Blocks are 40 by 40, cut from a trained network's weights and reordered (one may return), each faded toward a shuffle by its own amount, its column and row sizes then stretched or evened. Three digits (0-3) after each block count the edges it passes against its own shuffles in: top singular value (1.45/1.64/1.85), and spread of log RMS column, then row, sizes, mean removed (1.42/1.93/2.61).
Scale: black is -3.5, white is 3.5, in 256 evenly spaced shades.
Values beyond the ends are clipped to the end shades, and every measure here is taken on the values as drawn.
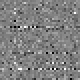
1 1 2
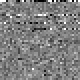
3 0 2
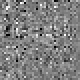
2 2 1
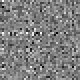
1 1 1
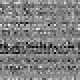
3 1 3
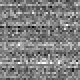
3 0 2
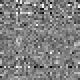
3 1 2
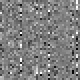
0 3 0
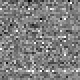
0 0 1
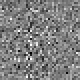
1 2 1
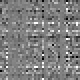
2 3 2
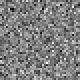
0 0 0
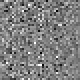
0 2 1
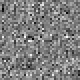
1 1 1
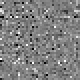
1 2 1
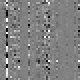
3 3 0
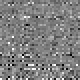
2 1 3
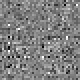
1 1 2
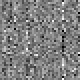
2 2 0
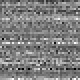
3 0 3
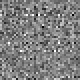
0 0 2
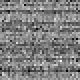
3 1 1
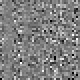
0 3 1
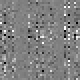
2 3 1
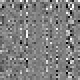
3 3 1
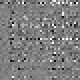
1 2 3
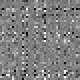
1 3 2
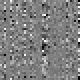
0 3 0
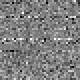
0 0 2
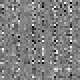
1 3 1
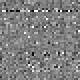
1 0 2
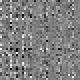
0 3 1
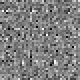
0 1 2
